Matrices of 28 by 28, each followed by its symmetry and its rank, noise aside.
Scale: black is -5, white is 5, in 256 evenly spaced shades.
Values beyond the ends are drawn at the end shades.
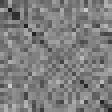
symmetric, rank five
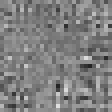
antisymmetric, rank four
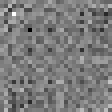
symmetric, rank four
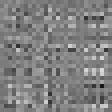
no symmetry, rank three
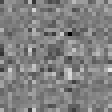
no symmetry, rank three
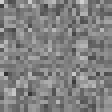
no symmetry, rank five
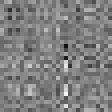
no symmetry, rank three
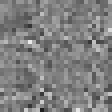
no symmetry, rank four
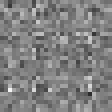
no symmetry, rank four
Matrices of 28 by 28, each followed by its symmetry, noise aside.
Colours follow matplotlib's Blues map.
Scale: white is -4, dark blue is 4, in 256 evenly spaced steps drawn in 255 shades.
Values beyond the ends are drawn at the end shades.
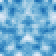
mirrored left to right.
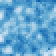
no symmetry.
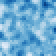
antisymmetric.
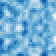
mirrored top to bottom.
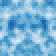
mirrored left to right.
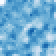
symmetric.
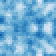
mirrored top to bottom.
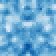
mirrored left to right.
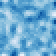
antisymmetric.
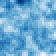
no symmetry.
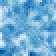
no symmetry.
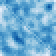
symmetric across the other diagonal.
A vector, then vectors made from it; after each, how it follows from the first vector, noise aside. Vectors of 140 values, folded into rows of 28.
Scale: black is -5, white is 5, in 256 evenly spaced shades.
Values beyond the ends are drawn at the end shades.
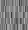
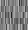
copied.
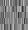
wrapped around.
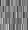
reversed, negated.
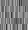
copied.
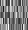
reversed, negated, scaled up.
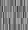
wrapped around.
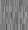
shrunk.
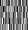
reversed, negated, scaled up.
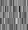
wrapped around.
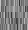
copied.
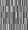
reversed, negated.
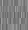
wrapped around, negated, shrunk.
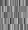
wrapped around.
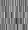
copied.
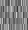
reversed, negated.
